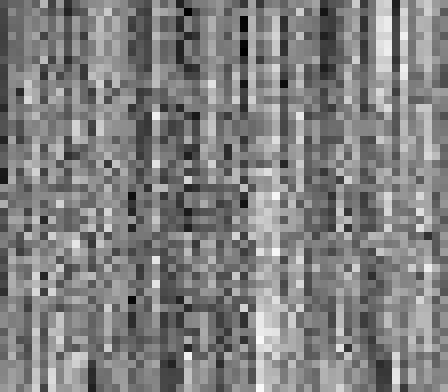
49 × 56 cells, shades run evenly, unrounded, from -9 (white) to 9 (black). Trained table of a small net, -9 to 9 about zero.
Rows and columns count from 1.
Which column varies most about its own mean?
24
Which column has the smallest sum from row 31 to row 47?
33
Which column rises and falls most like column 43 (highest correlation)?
34
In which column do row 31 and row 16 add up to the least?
10
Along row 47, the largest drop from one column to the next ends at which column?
50
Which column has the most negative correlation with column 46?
49
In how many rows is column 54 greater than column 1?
3
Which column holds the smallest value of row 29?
53
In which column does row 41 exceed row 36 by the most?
38
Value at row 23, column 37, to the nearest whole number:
1
